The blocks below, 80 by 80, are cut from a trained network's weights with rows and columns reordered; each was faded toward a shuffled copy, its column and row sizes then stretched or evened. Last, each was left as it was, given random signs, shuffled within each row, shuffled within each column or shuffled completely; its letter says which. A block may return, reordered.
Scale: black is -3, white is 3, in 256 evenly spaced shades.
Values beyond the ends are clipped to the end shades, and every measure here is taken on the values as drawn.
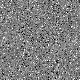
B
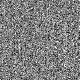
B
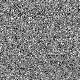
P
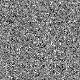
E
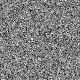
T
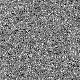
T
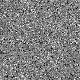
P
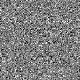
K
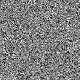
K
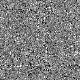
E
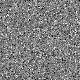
B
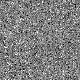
B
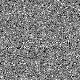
P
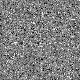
P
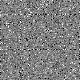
K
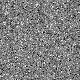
T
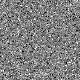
E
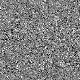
E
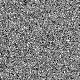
T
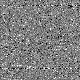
P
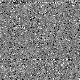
E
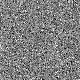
T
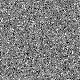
T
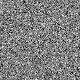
P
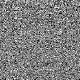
K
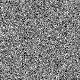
B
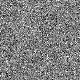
B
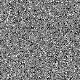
E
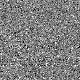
P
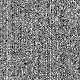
B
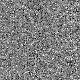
B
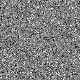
P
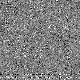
E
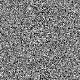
E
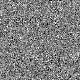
B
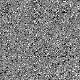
E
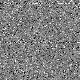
P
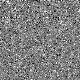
P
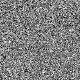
E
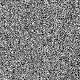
B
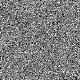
E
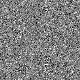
B
